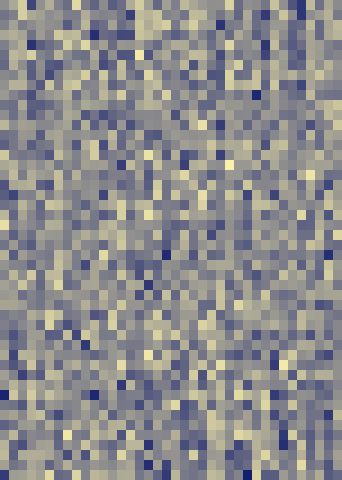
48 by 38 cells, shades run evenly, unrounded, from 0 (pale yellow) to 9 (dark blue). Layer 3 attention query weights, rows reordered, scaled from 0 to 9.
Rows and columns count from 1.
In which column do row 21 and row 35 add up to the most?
10
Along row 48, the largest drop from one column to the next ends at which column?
29
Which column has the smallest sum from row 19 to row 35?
7
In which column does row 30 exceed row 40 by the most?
27
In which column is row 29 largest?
17
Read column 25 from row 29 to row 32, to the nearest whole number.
2 2 2 6
